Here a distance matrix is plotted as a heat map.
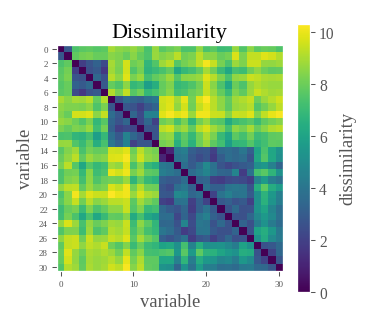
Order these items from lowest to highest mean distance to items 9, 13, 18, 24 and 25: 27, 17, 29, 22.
22, 17, 27, 29
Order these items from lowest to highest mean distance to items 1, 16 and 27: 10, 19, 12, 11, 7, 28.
28, 19, 12, 10, 11, 7
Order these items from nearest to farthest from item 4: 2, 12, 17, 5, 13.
2, 5, 12, 13, 17
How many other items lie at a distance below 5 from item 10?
6
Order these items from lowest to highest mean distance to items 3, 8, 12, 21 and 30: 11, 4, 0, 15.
11, 15, 4, 0
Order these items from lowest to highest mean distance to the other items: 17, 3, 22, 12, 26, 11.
22, 26, 17, 12, 3, 11
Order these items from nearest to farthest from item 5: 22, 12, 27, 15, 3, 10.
3, 12, 10, 22, 15, 27
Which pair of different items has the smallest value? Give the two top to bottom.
14, 15
